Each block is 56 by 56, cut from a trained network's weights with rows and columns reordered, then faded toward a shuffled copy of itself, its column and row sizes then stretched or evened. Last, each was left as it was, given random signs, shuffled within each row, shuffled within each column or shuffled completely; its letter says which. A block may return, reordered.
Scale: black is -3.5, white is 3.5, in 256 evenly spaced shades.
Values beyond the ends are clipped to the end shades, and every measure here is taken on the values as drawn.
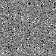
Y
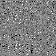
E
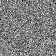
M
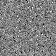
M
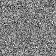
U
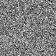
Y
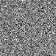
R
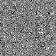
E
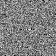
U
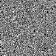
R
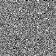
R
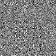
R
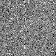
Y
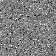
M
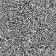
R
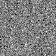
U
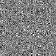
E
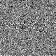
U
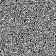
M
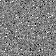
U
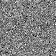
M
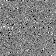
U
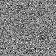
U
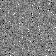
Y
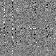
E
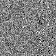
Y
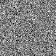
R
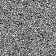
M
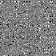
E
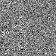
R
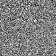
R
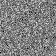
M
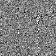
R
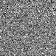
U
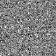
R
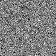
M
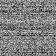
U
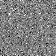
U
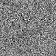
U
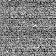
E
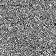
U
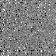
E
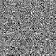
E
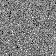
M
